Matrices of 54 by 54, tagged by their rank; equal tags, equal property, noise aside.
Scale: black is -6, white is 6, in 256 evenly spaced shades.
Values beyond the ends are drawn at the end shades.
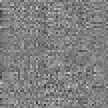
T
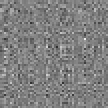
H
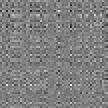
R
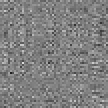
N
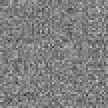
T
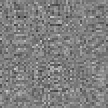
N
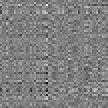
H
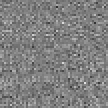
T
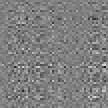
H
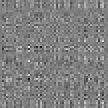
R
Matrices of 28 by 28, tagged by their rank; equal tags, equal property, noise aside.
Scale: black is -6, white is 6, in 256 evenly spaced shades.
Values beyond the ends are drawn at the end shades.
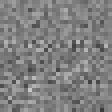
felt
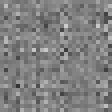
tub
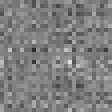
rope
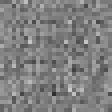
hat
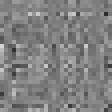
rope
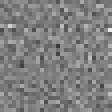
felt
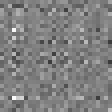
rope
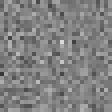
hat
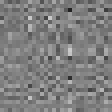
rope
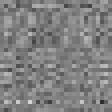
rope
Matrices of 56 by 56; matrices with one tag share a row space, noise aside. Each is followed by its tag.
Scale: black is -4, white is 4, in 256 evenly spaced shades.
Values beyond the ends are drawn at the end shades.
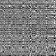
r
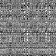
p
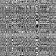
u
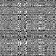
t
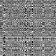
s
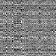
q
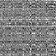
r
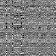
q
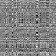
u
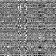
t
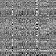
u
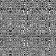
p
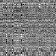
q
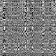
s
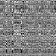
q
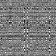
p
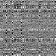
q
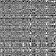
r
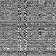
t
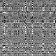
s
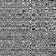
r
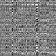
u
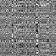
u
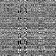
t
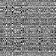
q
